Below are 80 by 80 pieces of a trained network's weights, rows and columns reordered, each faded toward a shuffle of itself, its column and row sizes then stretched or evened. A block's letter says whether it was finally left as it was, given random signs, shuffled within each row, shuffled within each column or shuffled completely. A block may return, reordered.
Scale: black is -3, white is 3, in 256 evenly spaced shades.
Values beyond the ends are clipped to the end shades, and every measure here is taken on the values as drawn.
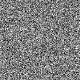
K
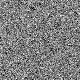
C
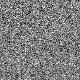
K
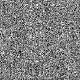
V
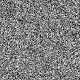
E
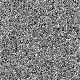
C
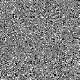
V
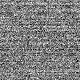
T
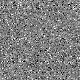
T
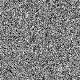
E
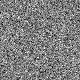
C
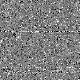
K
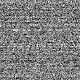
V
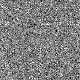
K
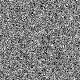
C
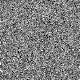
E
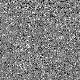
T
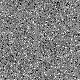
C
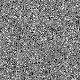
T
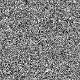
K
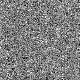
E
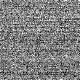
V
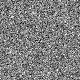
C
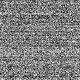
V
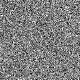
T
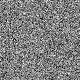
C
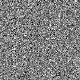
V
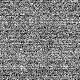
T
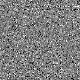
K
